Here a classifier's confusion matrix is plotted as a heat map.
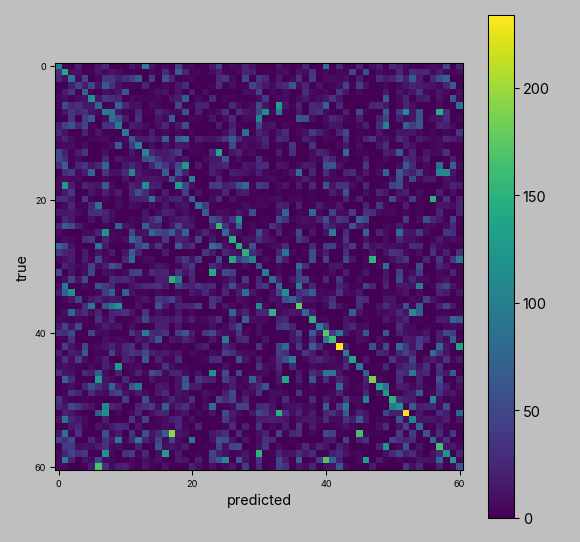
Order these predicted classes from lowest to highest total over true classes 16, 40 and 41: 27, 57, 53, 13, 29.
29, 53, 27, 13, 57
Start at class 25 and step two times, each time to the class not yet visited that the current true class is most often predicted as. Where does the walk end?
57
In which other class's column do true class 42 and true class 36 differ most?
60
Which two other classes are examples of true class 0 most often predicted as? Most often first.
13, 40
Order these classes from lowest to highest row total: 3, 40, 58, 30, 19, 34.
19, 30, 3, 34, 58, 40
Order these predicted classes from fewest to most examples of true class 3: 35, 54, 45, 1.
1, 54, 45, 35
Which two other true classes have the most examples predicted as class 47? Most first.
29, 42
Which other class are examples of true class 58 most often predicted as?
30
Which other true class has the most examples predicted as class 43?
51
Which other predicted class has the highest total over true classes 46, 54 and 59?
40
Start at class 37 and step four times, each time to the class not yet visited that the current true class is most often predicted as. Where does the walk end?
56
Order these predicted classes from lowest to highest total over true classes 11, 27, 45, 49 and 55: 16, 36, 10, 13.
10, 36, 13, 16
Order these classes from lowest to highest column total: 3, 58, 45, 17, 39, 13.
39, 3, 45, 17, 58, 13
